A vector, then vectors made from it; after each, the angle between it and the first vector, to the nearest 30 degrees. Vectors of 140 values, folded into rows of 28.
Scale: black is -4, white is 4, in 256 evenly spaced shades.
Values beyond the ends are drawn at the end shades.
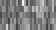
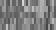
30 degrees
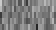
60 degrees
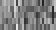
120 degrees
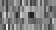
60 degrees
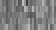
30 degrees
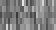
30 degrees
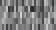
120 degrees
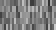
60 degrees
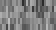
150 degrees
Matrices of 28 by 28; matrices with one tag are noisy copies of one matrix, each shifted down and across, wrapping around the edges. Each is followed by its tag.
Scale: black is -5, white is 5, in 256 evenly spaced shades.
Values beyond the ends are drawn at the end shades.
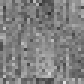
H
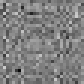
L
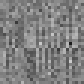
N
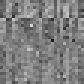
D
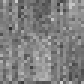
H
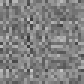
L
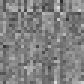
D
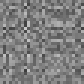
L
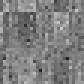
H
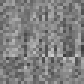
D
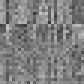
D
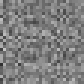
L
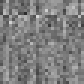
D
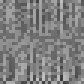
N
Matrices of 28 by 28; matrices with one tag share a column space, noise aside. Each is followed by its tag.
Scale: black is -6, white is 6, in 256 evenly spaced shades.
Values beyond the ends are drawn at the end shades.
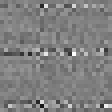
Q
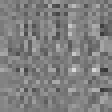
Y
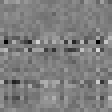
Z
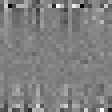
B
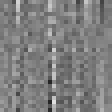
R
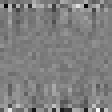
B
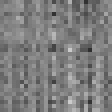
R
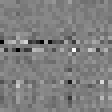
Z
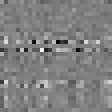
Z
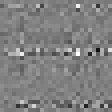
Q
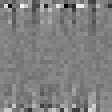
B
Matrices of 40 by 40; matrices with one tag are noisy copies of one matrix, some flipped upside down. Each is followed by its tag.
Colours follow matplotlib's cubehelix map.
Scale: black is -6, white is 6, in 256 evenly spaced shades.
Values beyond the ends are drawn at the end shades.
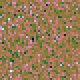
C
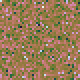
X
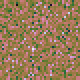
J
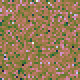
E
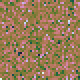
X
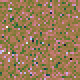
C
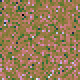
E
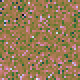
E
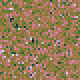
C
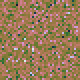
J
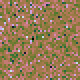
C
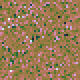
C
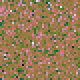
E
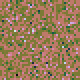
J
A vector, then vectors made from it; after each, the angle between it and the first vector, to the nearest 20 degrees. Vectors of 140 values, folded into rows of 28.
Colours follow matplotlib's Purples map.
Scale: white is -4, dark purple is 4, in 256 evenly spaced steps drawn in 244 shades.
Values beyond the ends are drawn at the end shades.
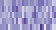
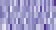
100 degrees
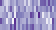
100 degrees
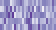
100 degrees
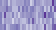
120 degrees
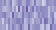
120 degrees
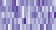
40 degrees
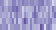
20 degrees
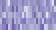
60 degrees
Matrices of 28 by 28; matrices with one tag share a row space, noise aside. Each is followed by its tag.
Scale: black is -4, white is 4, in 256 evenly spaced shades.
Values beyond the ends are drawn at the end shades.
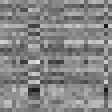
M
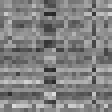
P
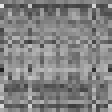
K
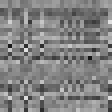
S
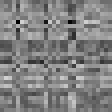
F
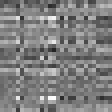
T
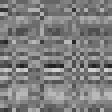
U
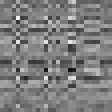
F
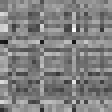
U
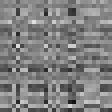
F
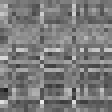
U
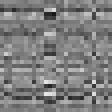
P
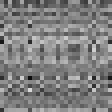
K
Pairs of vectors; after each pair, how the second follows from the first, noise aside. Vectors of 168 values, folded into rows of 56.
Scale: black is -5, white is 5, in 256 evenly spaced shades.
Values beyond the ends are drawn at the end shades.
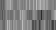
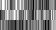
reversed, negated, scaled up.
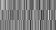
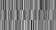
wrapped around, negated.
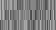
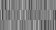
reversed, negated, partly zeroed.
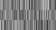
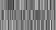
wrapped around, negated.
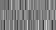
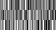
negated, scaled up.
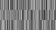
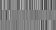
wrapped around, partly zeroed.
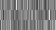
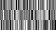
negated, scaled up.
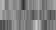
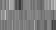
reversed, negated, partly zeroed.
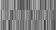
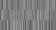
wrapped around, negated, shrunk.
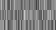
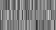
wrapped around, negated.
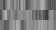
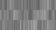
wrapped around, negated, shrunk.
